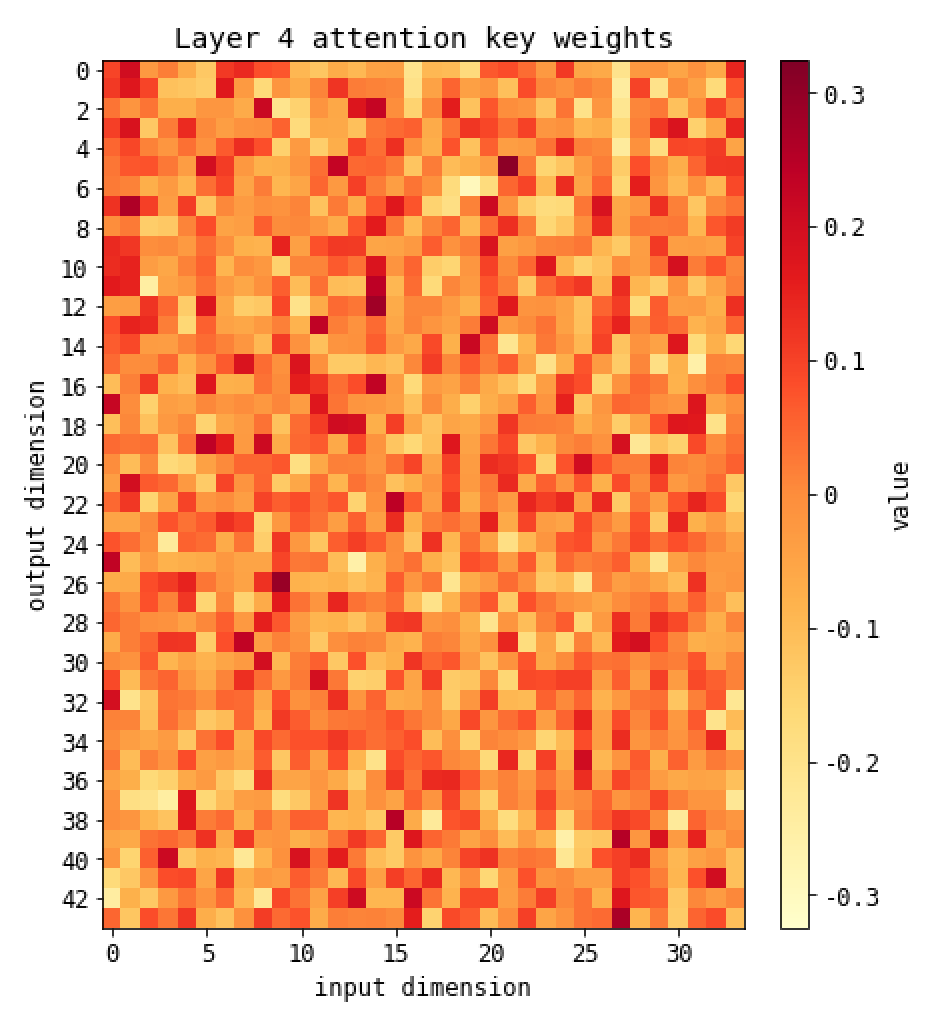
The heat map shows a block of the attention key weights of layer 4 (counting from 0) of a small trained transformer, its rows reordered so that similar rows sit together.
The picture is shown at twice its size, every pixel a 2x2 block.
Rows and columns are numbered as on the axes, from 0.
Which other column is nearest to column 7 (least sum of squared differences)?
6
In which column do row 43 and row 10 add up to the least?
17
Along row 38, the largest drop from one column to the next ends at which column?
16
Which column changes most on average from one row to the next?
12
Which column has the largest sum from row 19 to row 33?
9
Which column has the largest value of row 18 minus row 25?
13
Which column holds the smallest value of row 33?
32
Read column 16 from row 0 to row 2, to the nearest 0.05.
-0.2 -0.2 -0.15
